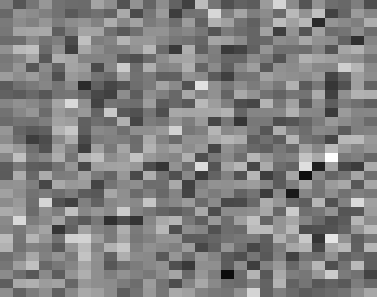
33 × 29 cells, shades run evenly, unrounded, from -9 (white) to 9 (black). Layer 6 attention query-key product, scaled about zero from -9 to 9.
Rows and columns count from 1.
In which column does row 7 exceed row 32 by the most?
22
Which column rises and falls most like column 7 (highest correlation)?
3
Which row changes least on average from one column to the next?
7
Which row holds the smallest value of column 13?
26
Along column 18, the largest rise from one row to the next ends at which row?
6
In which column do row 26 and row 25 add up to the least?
20
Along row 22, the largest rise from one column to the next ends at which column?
23
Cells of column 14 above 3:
6
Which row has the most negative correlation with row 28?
10
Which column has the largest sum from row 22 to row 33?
18
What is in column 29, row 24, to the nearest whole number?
-2
